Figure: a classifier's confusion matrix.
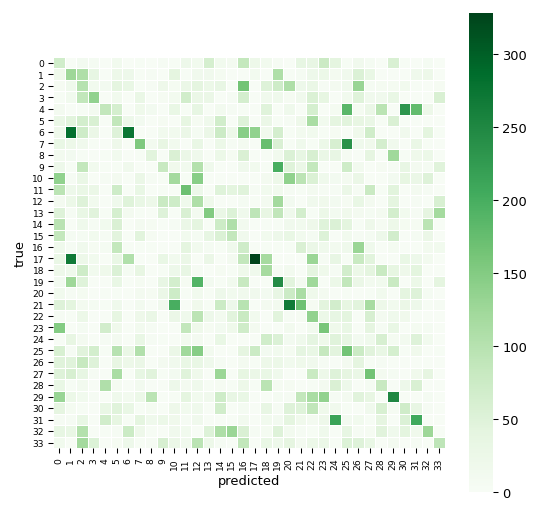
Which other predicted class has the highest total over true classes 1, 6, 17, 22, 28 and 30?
16
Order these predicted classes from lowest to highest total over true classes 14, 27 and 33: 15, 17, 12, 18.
17, 18, 15, 12
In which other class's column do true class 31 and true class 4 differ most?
24
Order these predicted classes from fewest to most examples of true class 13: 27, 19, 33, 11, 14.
27, 14, 11, 19, 33
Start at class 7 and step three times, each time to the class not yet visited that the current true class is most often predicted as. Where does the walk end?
19
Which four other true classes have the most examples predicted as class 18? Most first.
7, 17, 28, 24
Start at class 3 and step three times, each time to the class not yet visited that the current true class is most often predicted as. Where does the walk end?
26
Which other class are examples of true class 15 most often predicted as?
0
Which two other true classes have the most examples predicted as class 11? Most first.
25, 23
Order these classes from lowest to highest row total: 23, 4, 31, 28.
28, 23, 31, 4
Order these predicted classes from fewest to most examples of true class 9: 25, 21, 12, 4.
4, 21, 25, 12
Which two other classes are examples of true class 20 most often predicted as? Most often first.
21, 10
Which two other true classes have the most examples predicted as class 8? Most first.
29, 27
